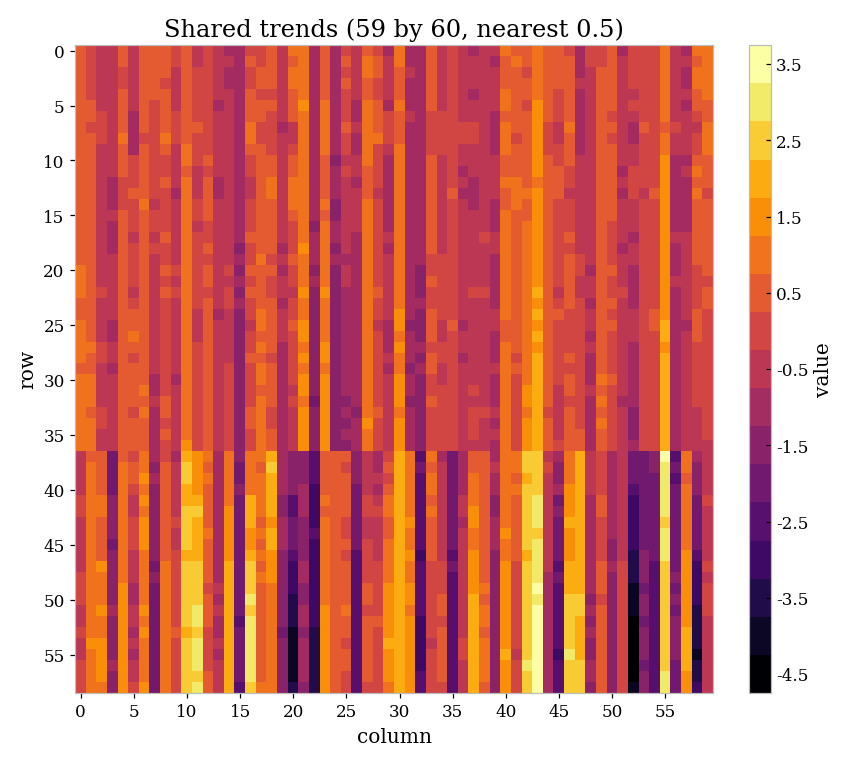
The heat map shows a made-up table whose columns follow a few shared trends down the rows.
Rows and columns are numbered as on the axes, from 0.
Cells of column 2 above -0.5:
30
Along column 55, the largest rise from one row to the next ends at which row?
37
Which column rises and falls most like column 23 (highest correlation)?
34
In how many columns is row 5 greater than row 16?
14
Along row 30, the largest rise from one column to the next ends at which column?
23
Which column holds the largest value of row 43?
43
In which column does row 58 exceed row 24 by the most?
11
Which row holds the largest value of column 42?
56
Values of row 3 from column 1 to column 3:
0 -0.5 -0.5
